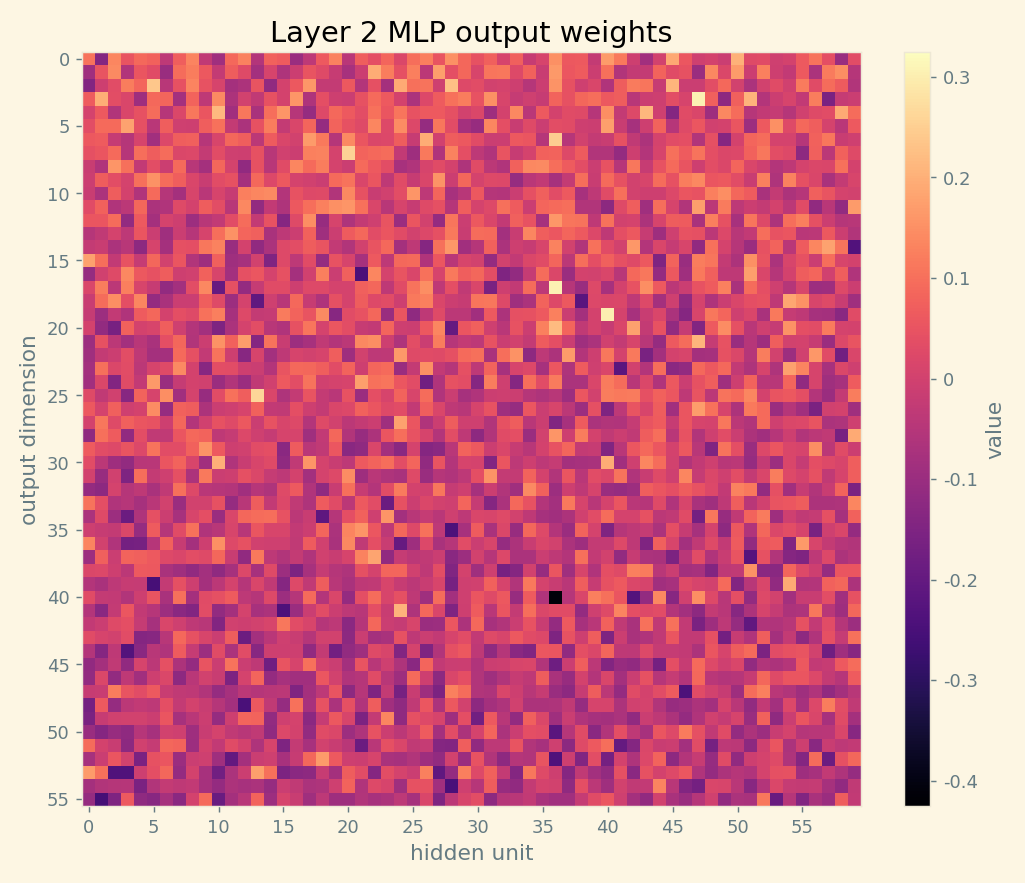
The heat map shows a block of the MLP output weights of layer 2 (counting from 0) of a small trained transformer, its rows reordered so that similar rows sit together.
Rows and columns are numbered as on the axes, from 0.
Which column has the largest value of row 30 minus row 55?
10
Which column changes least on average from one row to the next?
39
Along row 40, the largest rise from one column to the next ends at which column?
37
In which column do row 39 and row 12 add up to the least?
5
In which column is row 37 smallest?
51
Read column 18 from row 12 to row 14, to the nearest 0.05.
-0.1 -0.1 0.05
